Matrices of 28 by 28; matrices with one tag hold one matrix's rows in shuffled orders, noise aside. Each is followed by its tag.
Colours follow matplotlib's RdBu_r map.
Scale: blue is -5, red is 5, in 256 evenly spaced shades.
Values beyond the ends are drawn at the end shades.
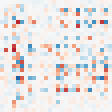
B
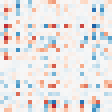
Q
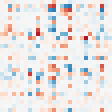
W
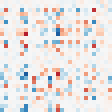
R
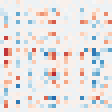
Q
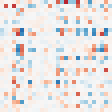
B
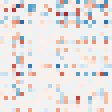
B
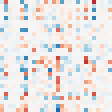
R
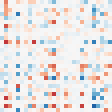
Q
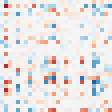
Q
